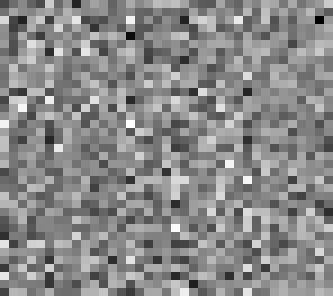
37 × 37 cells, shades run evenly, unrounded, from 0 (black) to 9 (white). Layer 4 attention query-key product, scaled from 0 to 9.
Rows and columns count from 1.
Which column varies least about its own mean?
8
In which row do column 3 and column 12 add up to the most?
14
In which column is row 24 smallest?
11
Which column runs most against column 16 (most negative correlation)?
35
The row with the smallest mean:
4
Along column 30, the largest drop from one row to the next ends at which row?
34
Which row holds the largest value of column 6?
13
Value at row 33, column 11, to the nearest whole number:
7
